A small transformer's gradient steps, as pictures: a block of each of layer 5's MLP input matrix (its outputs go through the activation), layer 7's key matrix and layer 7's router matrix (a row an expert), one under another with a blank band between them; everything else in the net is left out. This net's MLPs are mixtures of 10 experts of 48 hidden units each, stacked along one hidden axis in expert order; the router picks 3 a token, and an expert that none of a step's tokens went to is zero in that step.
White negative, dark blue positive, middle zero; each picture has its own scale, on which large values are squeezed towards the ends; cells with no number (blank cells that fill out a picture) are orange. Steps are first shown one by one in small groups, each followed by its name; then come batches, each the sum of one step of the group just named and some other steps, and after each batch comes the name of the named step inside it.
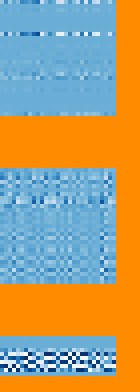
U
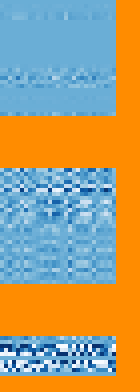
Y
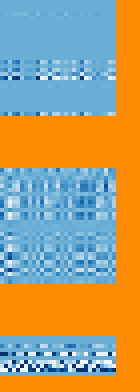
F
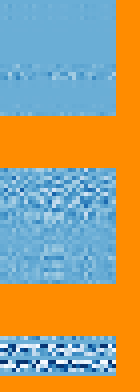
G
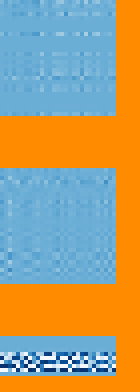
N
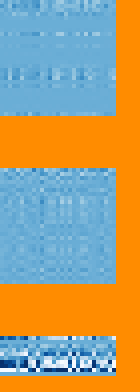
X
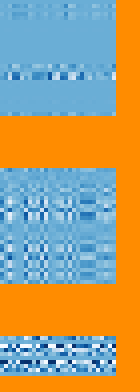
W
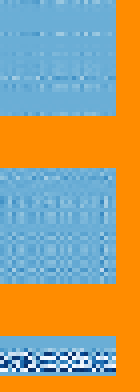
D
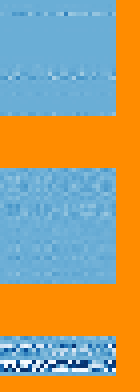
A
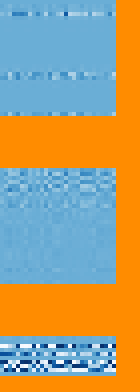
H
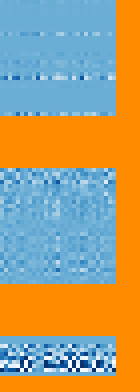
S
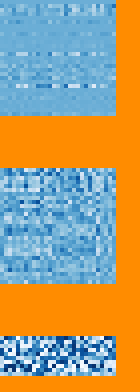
A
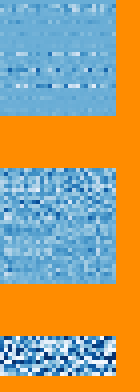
Y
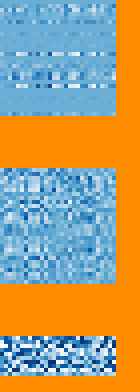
W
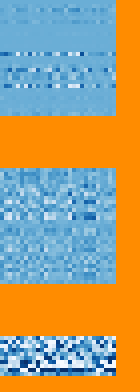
W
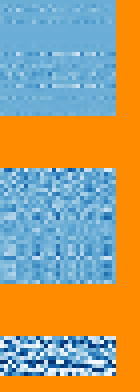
G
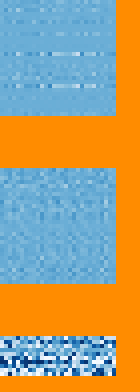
D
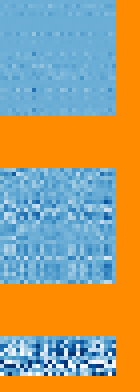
S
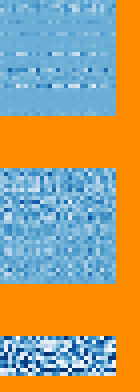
D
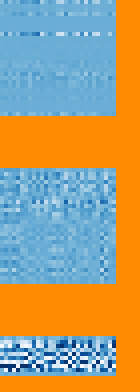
U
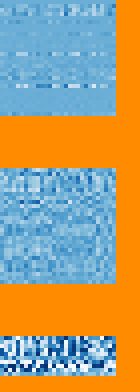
A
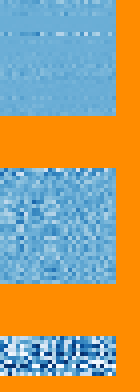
U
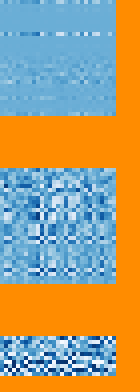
U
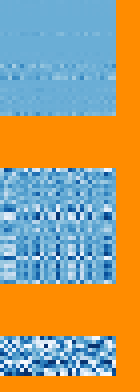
S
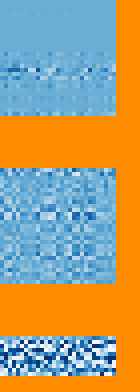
F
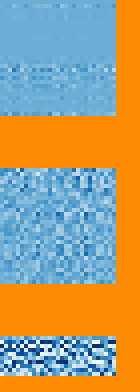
Y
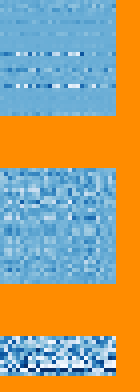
D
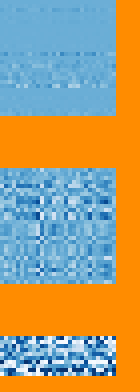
G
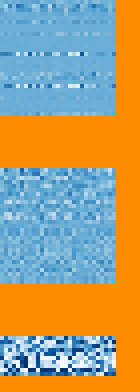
D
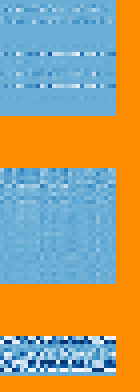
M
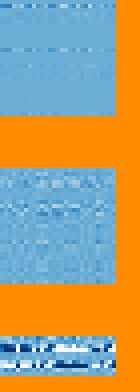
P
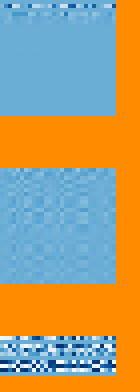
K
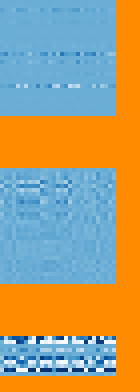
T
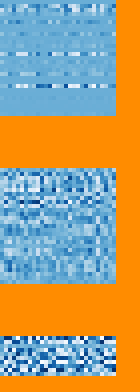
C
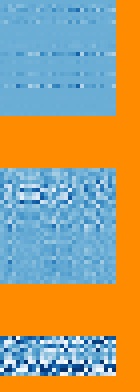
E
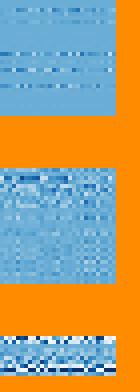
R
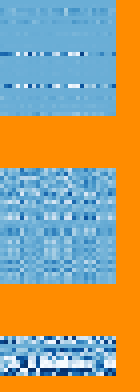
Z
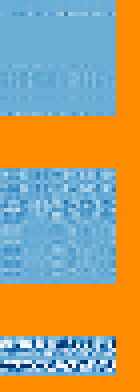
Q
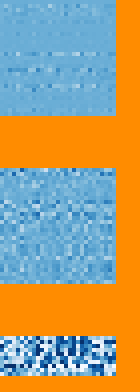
M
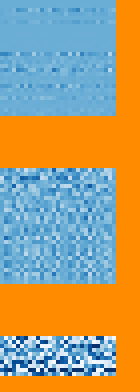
R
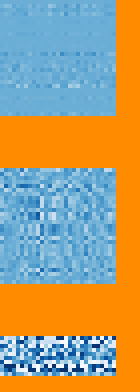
T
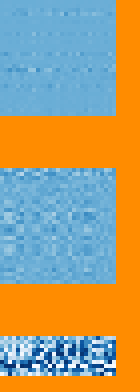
R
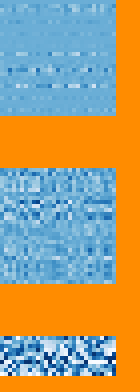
C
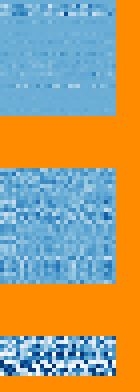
T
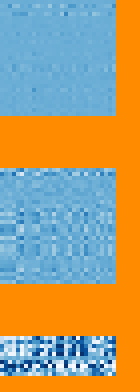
K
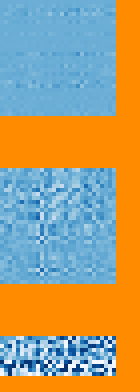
E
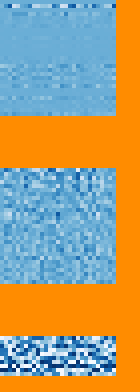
K
